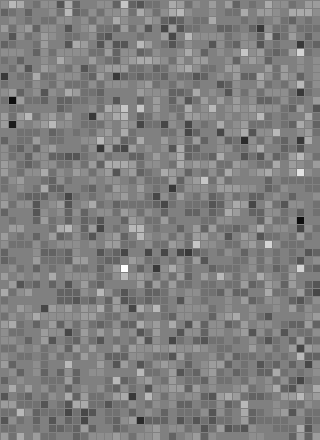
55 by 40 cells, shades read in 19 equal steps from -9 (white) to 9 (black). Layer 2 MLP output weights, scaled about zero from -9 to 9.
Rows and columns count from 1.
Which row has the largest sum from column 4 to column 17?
52
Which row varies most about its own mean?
34
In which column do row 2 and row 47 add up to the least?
18
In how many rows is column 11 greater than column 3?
20
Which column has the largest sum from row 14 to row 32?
24
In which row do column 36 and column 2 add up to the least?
1
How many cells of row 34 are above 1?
7
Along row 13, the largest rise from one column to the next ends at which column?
2
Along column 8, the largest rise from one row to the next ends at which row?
30
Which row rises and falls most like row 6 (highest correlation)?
28
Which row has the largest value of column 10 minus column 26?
23
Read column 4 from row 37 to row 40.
-2 0 -1 -1
